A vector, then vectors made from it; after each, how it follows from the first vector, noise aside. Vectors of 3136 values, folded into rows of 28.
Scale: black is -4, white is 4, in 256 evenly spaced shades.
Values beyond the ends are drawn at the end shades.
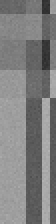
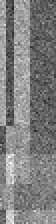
reversed, negated.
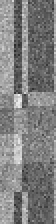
wrapped around, negated.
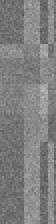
wrapped around, negated, shrunk.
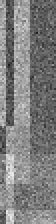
reversed, negated.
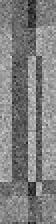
wrapped around.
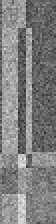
wrapped around, negated.
